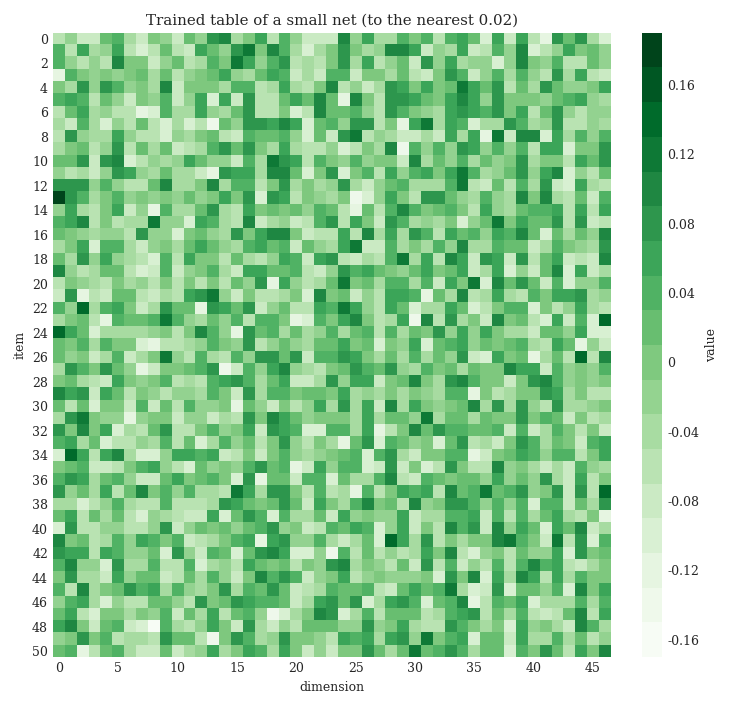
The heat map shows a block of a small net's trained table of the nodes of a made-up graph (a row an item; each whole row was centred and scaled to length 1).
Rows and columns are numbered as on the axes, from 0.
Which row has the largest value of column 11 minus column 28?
43
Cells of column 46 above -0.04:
34
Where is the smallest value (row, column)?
48, 8
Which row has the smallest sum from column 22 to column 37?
42
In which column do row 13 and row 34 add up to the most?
1
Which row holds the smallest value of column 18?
47
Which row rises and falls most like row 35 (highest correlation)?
46
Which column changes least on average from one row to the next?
3
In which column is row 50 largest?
30
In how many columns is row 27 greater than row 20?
25
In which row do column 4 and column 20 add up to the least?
23
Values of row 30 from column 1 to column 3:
-0.06 0.02 -0.1
